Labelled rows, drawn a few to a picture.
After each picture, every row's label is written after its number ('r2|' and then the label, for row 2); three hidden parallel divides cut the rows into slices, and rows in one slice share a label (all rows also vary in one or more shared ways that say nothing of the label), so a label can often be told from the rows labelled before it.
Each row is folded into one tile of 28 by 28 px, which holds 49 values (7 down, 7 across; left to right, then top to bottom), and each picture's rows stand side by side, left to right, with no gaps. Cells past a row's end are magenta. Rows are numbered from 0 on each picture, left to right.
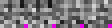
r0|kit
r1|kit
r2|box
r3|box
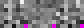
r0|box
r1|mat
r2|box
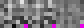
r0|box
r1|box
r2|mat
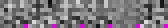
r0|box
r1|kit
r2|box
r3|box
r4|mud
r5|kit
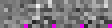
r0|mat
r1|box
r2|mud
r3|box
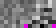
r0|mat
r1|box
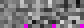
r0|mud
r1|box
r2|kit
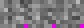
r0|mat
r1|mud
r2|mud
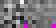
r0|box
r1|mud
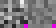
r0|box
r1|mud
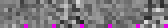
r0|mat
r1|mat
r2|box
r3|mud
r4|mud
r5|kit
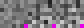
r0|mud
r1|kit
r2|kit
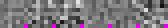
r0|mud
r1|box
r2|box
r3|mat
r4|mud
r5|kit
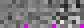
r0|mat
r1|mat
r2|kit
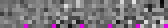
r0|mat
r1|mud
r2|box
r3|mud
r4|box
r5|kit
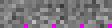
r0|mud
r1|mat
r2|mat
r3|mat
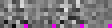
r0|box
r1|mud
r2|box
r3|mat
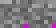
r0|mat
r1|mud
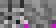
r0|kit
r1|mud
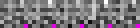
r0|box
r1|box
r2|box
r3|box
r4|box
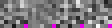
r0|box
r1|mat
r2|box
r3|kit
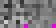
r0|kit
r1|mat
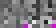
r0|mat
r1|kit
